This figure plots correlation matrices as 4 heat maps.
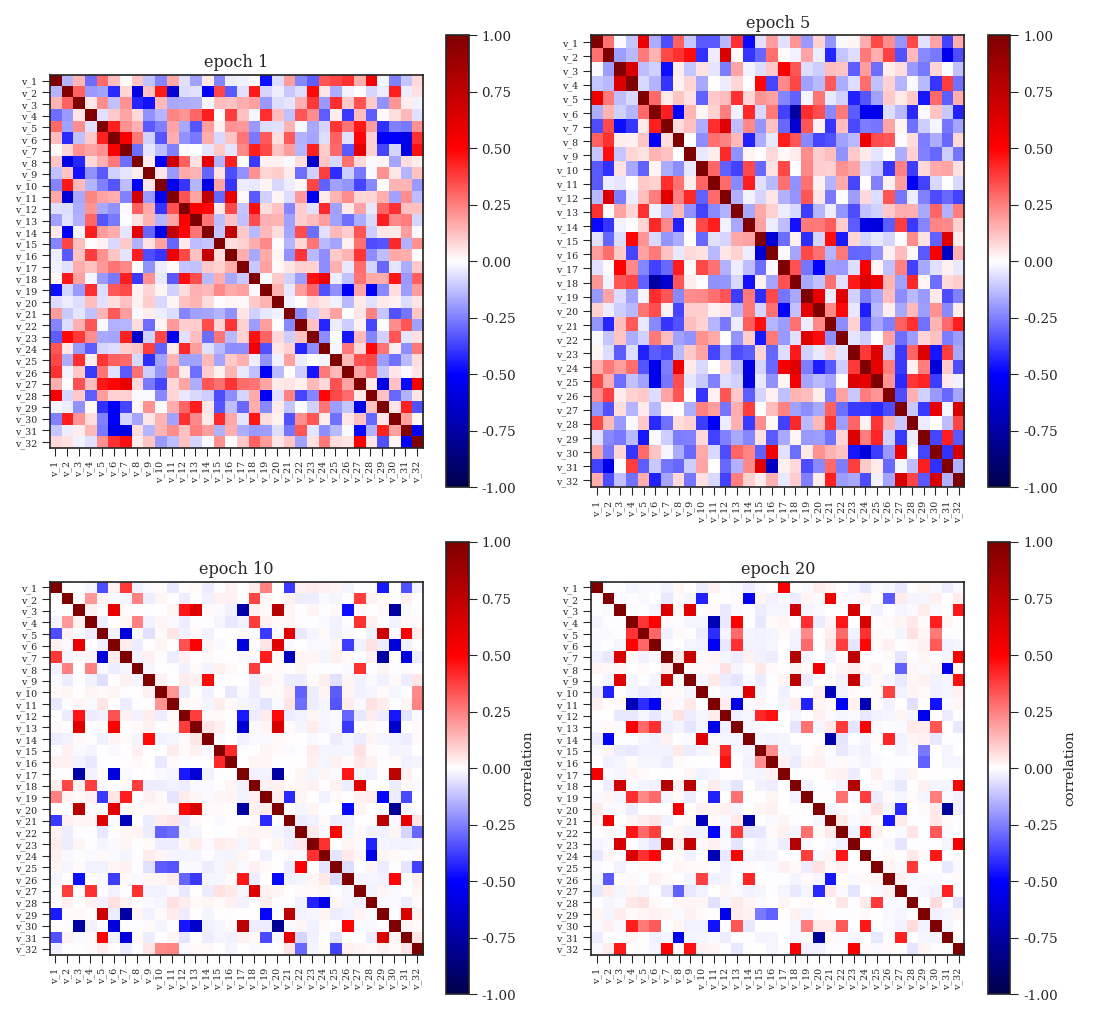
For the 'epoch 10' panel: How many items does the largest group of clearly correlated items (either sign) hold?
8
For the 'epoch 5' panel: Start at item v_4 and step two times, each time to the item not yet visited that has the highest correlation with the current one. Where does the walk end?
v_17
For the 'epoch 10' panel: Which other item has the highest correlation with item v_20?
v_3
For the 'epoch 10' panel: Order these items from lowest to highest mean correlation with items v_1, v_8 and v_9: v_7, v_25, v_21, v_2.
v_21, v_25, v_2, v_7
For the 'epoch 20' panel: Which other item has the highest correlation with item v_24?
v_4
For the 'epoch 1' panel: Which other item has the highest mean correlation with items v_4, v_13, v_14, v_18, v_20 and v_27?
v_12
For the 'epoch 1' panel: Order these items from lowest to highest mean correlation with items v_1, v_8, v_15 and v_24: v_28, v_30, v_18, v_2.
v_2, v_30, v_18, v_28
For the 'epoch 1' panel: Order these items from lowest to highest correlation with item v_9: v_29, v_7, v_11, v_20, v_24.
v_11, v_7, v_20, v_29, v_24
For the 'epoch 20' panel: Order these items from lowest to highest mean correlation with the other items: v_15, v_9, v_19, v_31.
v_31, v_15, v_19, v_9
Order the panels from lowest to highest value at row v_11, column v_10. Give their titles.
epoch 1, epoch 20, epoch 10, epoch 5
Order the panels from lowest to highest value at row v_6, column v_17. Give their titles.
epoch 10, epoch 5, epoch 20, epoch 1
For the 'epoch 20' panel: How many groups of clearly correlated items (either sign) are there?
7
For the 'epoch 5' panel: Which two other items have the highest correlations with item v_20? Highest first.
v_19, v_22
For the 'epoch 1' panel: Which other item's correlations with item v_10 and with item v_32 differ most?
v_27
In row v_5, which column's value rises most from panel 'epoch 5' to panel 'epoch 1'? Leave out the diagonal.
v_25
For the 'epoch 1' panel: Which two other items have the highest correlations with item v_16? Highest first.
v_14, v_11
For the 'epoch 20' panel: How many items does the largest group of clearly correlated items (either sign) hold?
9
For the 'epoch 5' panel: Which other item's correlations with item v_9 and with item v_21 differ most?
v_2
